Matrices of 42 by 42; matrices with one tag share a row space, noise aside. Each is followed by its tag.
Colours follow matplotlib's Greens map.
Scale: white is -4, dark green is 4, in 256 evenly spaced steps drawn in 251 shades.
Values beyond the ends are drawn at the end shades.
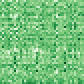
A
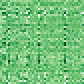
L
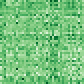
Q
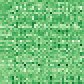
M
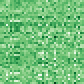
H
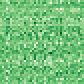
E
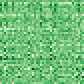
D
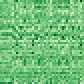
M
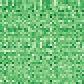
D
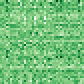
E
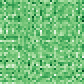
D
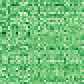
L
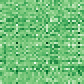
Q
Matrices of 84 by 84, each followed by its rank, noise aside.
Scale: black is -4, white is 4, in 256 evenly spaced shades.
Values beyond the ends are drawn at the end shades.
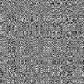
six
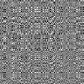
three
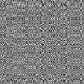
four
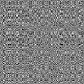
six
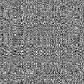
six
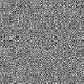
six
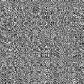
seven
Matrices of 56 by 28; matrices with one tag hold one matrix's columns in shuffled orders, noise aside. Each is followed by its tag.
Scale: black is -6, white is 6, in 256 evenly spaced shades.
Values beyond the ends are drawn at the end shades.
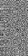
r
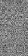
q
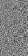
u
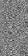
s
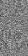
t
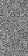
t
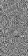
u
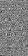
r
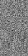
t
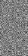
s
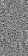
t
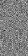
t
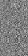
u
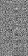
r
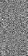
s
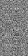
r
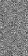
s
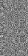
u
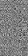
r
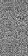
q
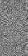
q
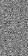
s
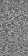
q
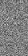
q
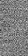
r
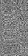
q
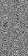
s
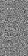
r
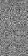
q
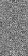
s
